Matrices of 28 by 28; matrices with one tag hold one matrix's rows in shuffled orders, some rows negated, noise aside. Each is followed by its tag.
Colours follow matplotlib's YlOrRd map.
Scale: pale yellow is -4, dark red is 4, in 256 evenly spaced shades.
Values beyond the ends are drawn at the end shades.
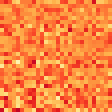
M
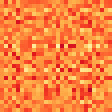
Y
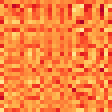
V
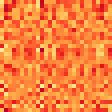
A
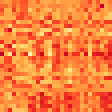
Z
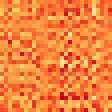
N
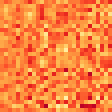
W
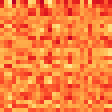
Z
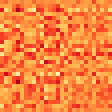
M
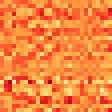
Z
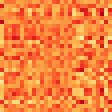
V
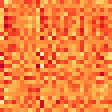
A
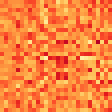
W
